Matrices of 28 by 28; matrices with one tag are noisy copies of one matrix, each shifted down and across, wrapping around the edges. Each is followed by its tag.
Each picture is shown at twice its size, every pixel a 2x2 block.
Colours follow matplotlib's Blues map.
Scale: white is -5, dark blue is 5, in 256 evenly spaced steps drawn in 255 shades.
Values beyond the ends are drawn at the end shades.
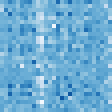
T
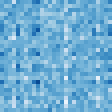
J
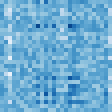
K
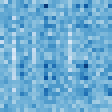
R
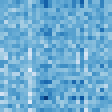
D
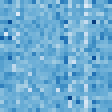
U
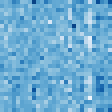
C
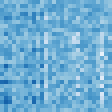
D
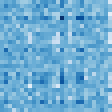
J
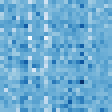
U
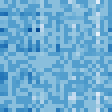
D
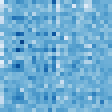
D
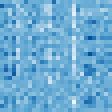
D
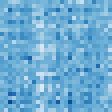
T
